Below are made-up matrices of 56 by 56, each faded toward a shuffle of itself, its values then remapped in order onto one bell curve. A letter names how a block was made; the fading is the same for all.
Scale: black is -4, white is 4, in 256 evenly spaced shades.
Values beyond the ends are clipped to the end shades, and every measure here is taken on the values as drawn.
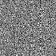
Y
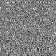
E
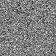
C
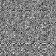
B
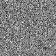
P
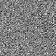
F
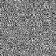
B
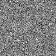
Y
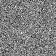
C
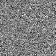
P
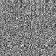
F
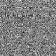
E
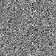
P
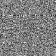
E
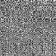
B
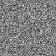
E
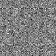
E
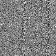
Y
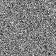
C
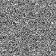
E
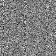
Y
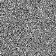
Y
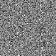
Y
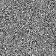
P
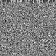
E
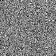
P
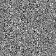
Y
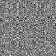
B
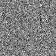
Y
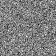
C
